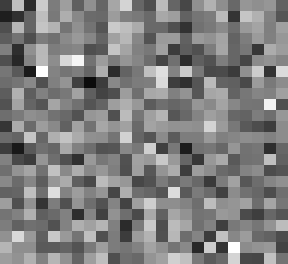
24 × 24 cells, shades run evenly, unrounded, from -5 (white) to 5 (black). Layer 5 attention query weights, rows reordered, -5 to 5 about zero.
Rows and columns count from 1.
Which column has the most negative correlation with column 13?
11
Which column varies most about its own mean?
2
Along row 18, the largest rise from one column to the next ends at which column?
16
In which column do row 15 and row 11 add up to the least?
14
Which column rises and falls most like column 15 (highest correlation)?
8
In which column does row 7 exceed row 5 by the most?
10
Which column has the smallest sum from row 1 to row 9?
4
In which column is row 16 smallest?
5
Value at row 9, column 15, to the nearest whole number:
0
